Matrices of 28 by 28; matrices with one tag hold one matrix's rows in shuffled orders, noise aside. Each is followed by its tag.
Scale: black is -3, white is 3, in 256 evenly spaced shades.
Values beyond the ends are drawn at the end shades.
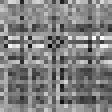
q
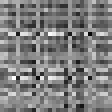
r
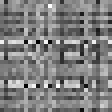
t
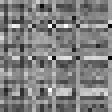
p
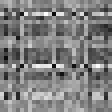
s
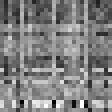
s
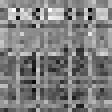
r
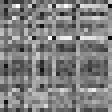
p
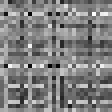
q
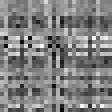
q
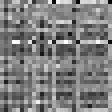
p
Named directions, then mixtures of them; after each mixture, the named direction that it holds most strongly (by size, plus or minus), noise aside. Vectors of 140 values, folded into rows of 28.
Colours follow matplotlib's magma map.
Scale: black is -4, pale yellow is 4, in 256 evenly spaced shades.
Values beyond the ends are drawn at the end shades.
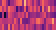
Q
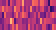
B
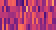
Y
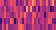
Y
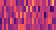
Y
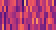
Y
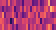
B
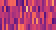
Y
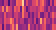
B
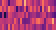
Q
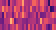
B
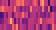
B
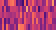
Y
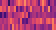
Q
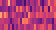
Q
